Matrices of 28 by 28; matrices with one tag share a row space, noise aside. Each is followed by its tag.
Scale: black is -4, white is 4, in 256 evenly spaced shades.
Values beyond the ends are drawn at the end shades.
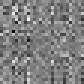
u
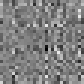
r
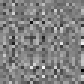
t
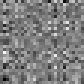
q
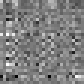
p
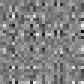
t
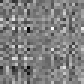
u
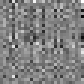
t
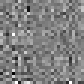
u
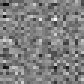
q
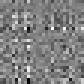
u
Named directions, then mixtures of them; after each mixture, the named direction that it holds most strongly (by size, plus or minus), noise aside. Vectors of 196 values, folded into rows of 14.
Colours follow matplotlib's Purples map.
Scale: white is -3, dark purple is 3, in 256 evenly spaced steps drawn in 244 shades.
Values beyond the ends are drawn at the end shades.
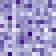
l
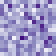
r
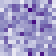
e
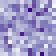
e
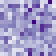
e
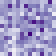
l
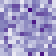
e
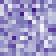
r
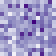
e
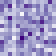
l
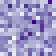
r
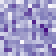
l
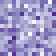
l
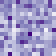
l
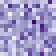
r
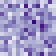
r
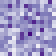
l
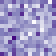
r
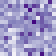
e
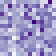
r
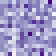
l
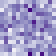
e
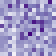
l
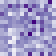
e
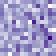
r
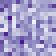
l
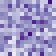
l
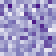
r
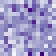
e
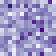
r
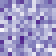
l
